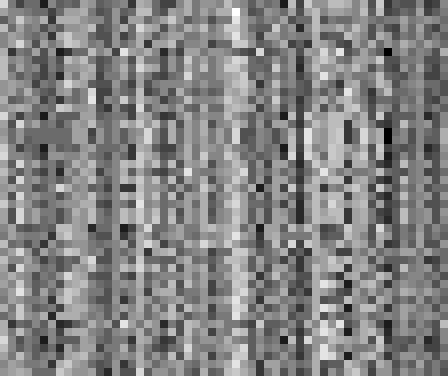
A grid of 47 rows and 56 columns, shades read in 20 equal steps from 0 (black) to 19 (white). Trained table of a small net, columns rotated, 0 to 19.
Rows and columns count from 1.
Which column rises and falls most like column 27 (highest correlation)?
37
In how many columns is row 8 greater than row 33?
30
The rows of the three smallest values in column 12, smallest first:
29, 17, 18
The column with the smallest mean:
38
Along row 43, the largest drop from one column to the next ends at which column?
49
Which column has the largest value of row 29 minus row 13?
8
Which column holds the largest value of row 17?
39
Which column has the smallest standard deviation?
53
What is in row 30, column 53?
12
